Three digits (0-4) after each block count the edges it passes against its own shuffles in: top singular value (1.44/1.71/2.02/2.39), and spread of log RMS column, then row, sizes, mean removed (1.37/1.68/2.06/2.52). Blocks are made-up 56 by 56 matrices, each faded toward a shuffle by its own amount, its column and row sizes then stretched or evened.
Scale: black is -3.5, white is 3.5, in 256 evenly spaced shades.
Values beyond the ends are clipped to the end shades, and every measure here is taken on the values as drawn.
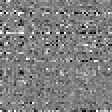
3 2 4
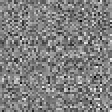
3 2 1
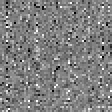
2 3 0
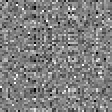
3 2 0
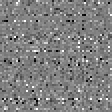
1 1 4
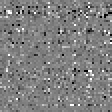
0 3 4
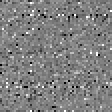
0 0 3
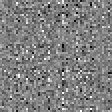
0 4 2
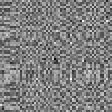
4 0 0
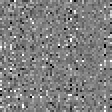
0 4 2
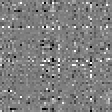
2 3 3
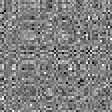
4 2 2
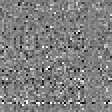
2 3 3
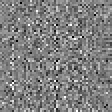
3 2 1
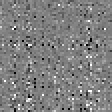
0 4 2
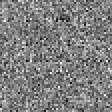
0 0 1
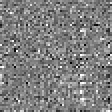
2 2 3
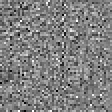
2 2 0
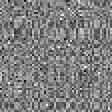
4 0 0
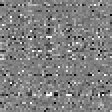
2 1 4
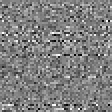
3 0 4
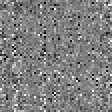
1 4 1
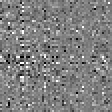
3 4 2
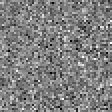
2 0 1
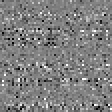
2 1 4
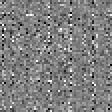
2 4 2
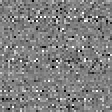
2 0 4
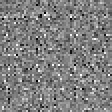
1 2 2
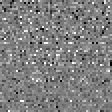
0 0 4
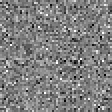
2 2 0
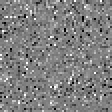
1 2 0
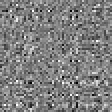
3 3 3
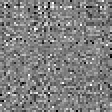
3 1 2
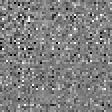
1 3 4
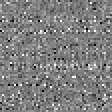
2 0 3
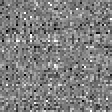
2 3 2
